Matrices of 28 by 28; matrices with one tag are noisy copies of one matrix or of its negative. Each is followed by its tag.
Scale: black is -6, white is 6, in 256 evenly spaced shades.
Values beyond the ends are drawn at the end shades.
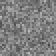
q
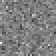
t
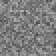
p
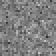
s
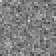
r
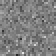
t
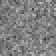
r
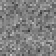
q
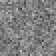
t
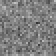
p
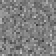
t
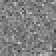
p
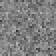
s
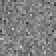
t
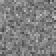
r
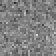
p
